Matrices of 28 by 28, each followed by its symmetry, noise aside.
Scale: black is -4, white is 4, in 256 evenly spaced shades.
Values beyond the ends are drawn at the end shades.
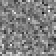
symmetric across the other diagonal.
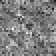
symmetric across the other diagonal.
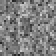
mirrored top to bottom.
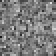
mirrored top to bottom.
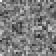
mirrored top to bottom.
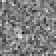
symmetric across the other diagonal.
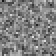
same after a half turn.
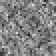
symmetric across the other diagonal.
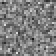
same after a half turn.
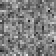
mirrored top to bottom.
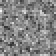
symmetric across the other diagonal.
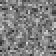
same after a half turn.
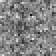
mirrored top to bottom.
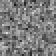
same after a half turn.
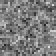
same after a half turn.
